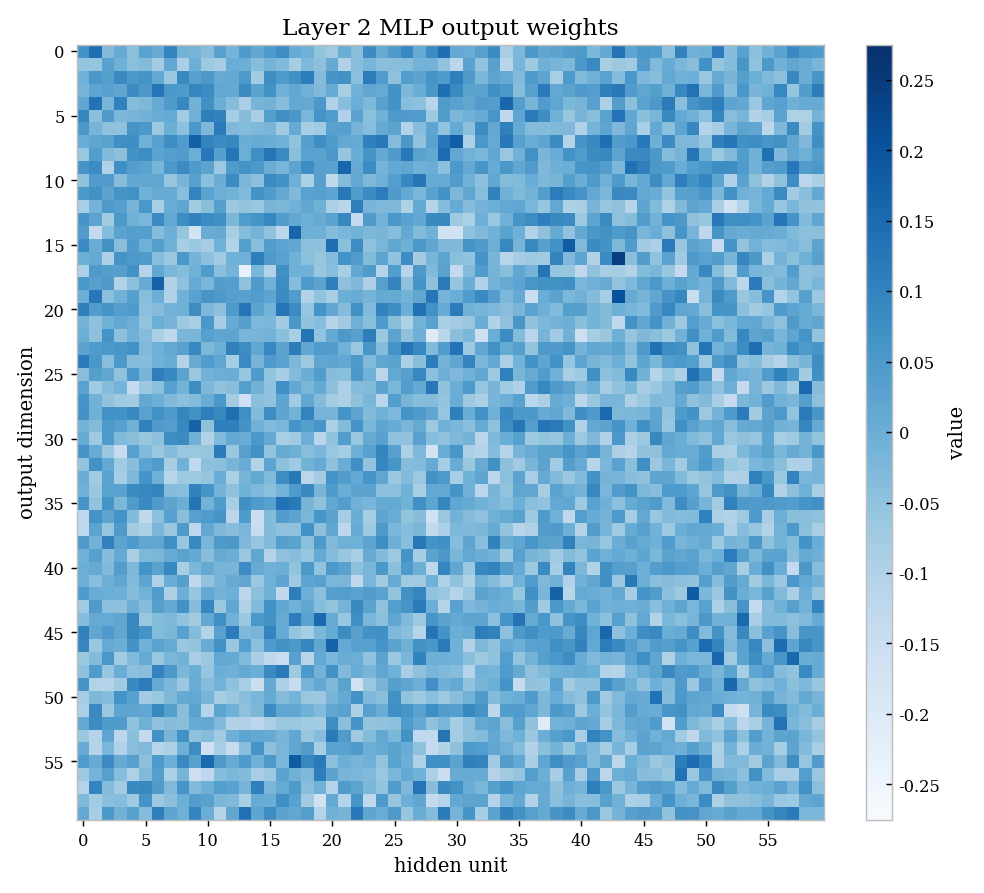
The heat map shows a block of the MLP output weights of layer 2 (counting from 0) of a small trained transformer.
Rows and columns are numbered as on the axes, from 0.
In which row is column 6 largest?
18
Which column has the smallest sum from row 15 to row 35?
40
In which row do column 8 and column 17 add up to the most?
55
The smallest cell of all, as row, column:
17, 13
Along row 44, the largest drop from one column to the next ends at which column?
54
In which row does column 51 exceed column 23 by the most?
47
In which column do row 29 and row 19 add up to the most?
43
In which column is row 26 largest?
58
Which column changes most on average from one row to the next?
29
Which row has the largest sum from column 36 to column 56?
46
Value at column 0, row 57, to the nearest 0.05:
-0.1
